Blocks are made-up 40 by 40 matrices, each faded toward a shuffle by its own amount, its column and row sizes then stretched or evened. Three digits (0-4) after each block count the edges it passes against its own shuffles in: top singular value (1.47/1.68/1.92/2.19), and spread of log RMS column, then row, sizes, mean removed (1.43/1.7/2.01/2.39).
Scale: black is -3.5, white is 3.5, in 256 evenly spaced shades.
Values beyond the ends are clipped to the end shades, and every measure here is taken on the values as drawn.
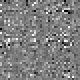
2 3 2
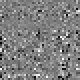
1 3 3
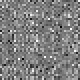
4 1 0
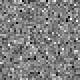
1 0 0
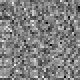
3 0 0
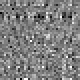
3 0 3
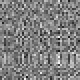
4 3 0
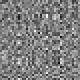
4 3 0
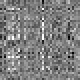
4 4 3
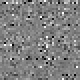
0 1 3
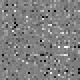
0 2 2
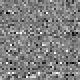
1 0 3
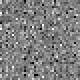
2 2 0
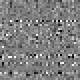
1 2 4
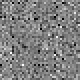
2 1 1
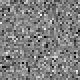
0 0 2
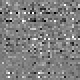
1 2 4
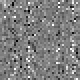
0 4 0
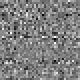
2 1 3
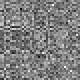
3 0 1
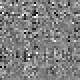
0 2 3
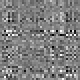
4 3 4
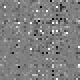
1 3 3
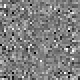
1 2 1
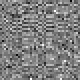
4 0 1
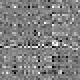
4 2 4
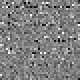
0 0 3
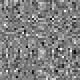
3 1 0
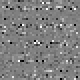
0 0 4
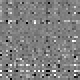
3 3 4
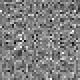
3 1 0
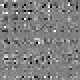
2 3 4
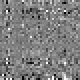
2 3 4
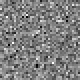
1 1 0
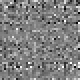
1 2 4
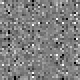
0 3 1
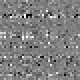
1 0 4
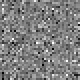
0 3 2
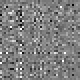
3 3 3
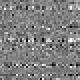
3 1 4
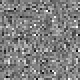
2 0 2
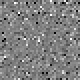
1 0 2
